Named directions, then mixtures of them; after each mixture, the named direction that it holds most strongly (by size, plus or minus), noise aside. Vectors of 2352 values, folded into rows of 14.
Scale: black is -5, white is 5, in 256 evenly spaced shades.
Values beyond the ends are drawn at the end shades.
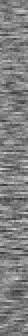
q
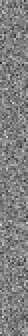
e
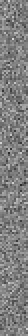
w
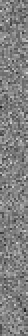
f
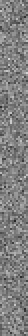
f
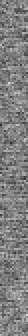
q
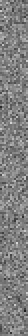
f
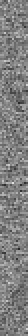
w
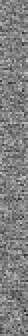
f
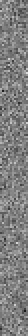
f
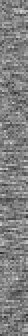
q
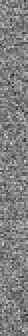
e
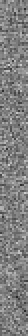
f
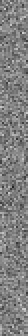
f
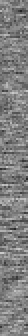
q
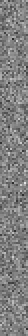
w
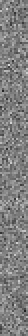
f
